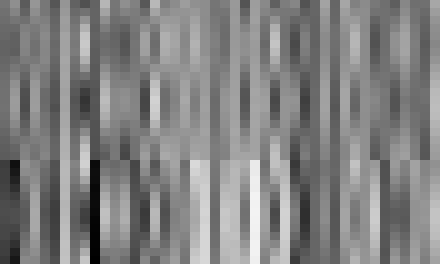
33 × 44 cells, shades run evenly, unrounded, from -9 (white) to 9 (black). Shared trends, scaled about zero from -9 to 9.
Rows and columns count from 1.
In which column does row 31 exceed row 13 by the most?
2
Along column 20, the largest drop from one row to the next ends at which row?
21
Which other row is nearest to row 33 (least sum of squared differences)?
22
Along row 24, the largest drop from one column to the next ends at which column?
11
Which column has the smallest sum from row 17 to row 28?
26
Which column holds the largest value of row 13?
9
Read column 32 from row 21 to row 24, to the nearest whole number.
2 2 2 2
